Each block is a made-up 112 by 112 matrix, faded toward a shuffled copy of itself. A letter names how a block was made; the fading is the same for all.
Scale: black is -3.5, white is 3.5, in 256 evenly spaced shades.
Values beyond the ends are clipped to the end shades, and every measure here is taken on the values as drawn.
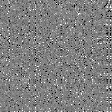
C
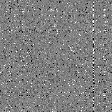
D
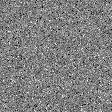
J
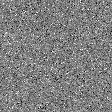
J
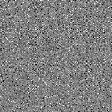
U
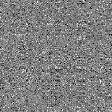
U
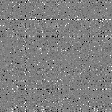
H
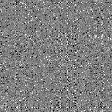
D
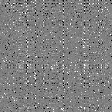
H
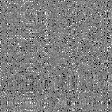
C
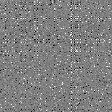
H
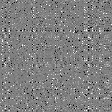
H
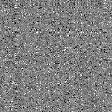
U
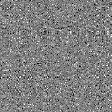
U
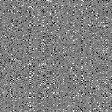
C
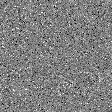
J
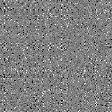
C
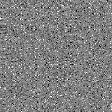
U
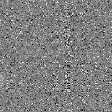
D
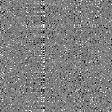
C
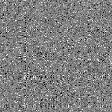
U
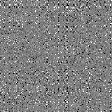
C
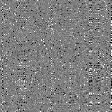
C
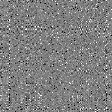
C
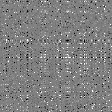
H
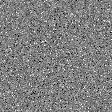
J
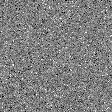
J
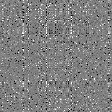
C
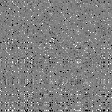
H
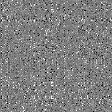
D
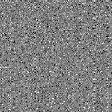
U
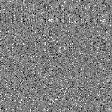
U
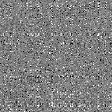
D
